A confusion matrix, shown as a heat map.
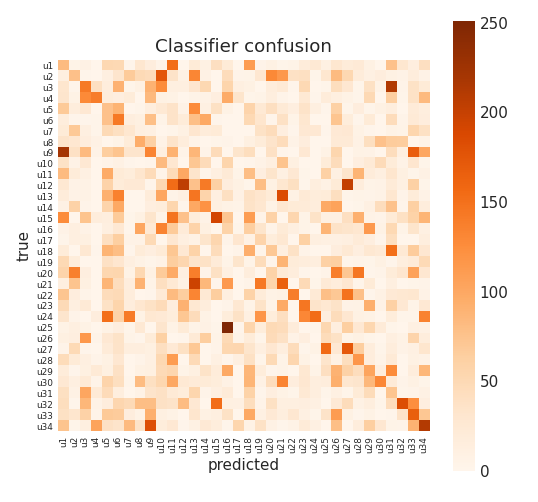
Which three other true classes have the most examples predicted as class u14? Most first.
u12, u6, u21
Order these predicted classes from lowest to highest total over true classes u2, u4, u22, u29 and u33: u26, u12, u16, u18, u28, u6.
u12, u28, u6, u18, u16, u26
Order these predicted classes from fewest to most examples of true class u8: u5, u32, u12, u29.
u5, u12, u29, u32
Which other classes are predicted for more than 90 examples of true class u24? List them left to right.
u5, u7, u19, u23, u34
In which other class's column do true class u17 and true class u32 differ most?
u33
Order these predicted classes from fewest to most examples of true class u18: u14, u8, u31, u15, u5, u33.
u14, u8, u15, u33, u5, u31
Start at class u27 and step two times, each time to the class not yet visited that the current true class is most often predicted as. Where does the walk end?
u16
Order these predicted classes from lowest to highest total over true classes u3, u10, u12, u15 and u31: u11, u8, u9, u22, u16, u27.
u8, u22, u9, u16, u27, u11
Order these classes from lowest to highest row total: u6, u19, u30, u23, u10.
u10, u19, u6, u23, u30
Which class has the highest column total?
u13
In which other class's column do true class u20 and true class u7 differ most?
u28
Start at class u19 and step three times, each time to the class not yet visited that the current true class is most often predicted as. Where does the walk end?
u6
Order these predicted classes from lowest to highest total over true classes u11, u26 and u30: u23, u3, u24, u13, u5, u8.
u24, u23, u13, u8, u3, u5
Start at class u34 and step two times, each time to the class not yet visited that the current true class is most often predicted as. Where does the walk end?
u1
